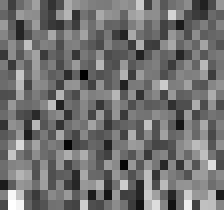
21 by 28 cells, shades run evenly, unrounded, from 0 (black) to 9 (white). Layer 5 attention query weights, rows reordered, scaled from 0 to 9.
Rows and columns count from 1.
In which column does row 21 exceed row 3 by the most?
3
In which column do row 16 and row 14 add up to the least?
4
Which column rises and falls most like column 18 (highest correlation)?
1
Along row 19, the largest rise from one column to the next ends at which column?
19
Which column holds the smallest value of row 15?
9
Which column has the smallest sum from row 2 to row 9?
8
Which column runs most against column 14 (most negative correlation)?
25
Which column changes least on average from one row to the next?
6
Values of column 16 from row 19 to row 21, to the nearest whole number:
7 2 4
